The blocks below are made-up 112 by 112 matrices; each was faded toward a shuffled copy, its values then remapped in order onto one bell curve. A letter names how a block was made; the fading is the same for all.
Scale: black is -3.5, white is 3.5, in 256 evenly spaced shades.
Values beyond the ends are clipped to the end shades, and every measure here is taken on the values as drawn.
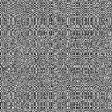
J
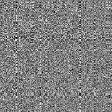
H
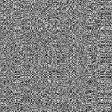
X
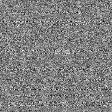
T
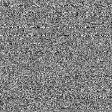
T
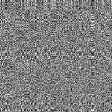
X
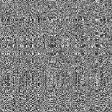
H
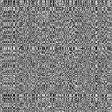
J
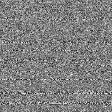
T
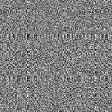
X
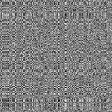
J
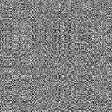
X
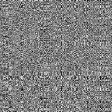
H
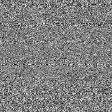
T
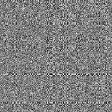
H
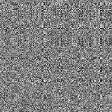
H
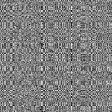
J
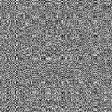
X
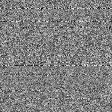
T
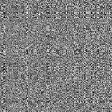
H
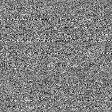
T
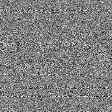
T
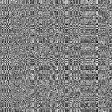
J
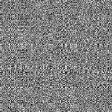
H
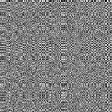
J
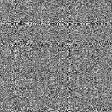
H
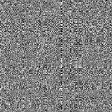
H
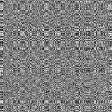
J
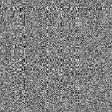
H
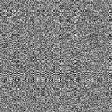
X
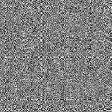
H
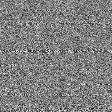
T
